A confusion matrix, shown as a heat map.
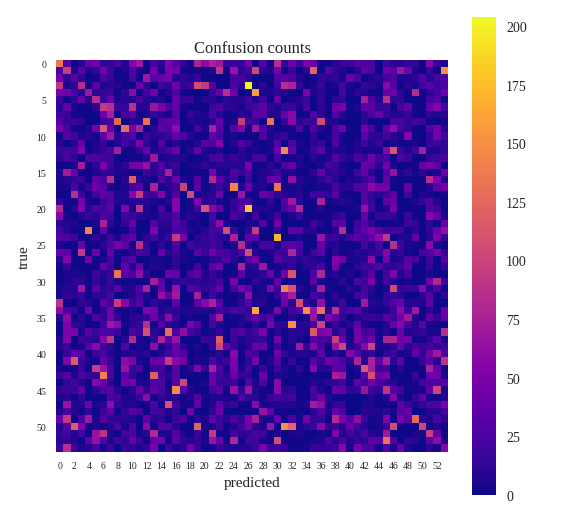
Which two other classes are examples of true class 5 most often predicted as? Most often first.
45, 42
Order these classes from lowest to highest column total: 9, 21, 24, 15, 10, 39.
9, 39, 15, 24, 10, 21
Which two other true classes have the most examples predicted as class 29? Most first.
8, 50
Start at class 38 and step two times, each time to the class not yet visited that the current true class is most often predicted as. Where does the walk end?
6
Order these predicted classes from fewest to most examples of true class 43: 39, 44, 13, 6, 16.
16, 44, 39, 13, 6
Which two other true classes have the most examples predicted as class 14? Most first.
38, 32
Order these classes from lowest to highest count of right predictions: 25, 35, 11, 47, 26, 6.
47, 11, 35, 25, 6, 26
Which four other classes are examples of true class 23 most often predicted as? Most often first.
4, 27, 39, 53
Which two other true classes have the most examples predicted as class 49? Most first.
4, 34
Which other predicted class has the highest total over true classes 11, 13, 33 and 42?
21
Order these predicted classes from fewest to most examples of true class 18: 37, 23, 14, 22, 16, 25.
23, 37, 16, 22, 14, 25
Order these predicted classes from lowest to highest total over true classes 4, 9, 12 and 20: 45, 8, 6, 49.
8, 49, 45, 6
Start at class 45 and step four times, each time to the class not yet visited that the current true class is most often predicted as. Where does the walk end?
32
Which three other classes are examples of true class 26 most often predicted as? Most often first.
3, 32, 45
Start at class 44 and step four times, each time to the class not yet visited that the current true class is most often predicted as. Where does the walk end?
52
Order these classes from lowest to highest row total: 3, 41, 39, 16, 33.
16, 33, 39, 3, 41
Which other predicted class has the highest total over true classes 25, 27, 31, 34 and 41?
36
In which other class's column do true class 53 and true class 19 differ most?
1
